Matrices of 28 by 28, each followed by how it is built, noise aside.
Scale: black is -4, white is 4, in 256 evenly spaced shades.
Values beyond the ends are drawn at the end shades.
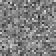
noise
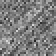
Hankel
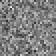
noise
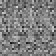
repeating columns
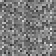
repeating rows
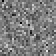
banded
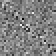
banded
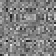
low rank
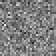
noise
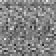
repeating columns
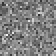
noise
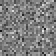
repeating rows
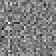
low rank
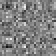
low rank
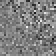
upper triangular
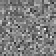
noise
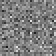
low rank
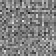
blocks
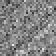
Hankel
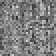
blocks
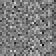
repeating rows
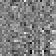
low rank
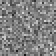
noise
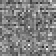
blocks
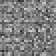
blocks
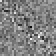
banded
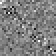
banded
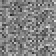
repeating rows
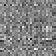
low rank
